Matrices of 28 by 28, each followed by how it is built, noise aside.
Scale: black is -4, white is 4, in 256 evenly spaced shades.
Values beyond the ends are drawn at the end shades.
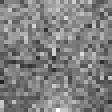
smooth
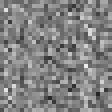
repeating rows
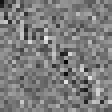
banded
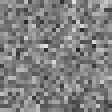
noise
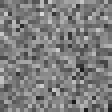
noise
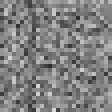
repeating rows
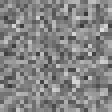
repeating rows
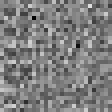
blocks
